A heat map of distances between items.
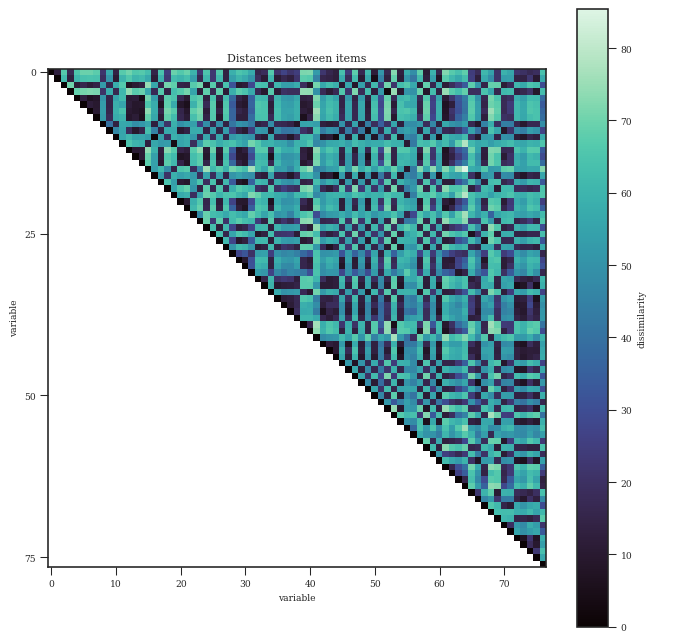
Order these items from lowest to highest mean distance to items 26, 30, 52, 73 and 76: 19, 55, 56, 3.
3, 56, 55, 19
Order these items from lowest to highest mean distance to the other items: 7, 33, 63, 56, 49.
49, 33, 7, 63, 56
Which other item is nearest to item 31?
63
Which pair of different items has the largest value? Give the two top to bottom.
15, 64
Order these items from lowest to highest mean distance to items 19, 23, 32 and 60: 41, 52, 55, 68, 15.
52, 55, 15, 41, 68
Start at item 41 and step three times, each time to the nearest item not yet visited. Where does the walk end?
22
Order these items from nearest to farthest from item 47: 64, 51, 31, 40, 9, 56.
40, 9, 51, 31, 64, 56
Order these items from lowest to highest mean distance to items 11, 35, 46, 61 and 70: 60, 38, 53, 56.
60, 38, 53, 56
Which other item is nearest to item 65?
25
